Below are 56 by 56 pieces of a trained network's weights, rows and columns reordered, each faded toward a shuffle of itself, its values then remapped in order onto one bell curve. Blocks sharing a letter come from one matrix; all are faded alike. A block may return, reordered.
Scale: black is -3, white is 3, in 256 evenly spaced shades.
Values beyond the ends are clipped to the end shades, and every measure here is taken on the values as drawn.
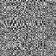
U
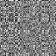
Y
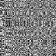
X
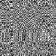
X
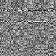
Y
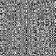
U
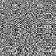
Y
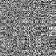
X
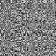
X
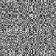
Y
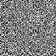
X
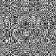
Y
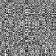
Y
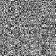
X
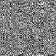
U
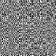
Y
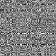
Y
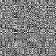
Y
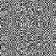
U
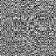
Y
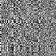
U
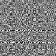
Y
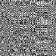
Y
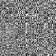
U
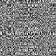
Y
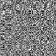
X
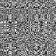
Y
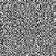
X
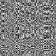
U
